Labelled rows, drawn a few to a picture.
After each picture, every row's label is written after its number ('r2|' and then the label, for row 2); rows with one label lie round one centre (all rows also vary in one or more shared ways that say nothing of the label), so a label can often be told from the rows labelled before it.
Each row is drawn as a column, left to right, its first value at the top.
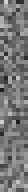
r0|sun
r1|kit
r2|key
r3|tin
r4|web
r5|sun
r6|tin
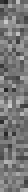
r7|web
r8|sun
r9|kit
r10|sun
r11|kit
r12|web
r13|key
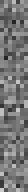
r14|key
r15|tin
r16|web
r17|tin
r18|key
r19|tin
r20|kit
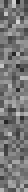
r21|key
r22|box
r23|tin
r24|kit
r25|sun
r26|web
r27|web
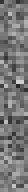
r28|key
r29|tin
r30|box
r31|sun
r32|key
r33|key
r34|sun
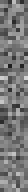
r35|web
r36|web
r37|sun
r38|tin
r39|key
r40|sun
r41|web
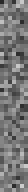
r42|sun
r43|tin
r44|sun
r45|key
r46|kit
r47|tin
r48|tin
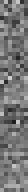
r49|key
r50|box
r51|web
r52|tin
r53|tin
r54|sun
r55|web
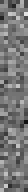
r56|key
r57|sun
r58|box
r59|box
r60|sun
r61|kit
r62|box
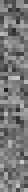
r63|tin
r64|sun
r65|web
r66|web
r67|web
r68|kit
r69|key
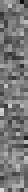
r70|key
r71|tin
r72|kit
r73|tin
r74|tin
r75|sun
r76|box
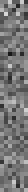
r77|tin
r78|box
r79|kit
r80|web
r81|box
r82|kit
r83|key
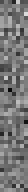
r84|sun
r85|web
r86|sun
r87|key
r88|kit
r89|web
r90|box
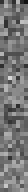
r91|sun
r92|tin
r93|web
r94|web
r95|tin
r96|web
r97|sun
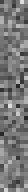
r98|sun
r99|tin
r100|kit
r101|box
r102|key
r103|kit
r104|web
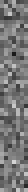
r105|key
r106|key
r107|box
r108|kit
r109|key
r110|tin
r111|key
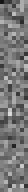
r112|sun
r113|web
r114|key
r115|box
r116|key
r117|tin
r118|kit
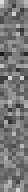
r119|kit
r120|tin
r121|web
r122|box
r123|key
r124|web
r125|kit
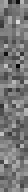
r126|tin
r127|kit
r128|sun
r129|tin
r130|sun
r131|kit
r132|key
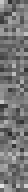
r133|tin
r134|tin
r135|sun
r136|box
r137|sun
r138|key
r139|sun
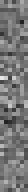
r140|web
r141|web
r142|kit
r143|web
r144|key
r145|tin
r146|kit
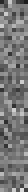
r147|sun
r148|box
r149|kit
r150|key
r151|sun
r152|key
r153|sun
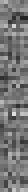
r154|kit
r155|kit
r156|tin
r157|key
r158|tin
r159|key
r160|key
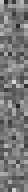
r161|kit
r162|sun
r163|kit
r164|key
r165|tin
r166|kit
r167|key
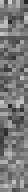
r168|kit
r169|sun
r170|tin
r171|tin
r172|kit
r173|web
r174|sun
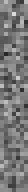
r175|tin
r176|kit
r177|kit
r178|box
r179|web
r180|sun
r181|tin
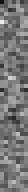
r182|sun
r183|box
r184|web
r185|web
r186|tin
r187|sun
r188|sun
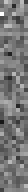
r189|box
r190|kit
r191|kit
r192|box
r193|key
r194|tin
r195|sun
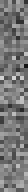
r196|web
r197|tin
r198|tin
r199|web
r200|tin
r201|web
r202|sun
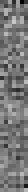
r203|tin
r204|box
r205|kit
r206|sun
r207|kit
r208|sun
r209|key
